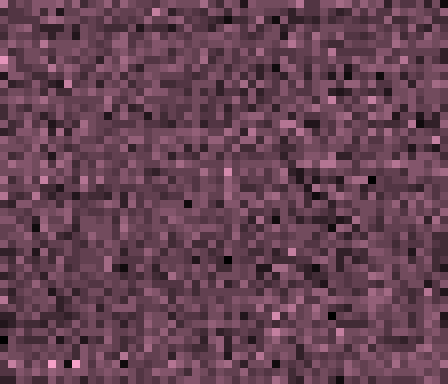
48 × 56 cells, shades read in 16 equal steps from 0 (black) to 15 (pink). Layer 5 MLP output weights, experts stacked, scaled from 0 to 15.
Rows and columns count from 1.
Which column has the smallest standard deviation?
12
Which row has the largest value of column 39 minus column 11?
43
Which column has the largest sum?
47
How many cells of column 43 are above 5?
28
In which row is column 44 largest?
15
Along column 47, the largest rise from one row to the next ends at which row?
13
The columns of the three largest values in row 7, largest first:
42, 33, 26
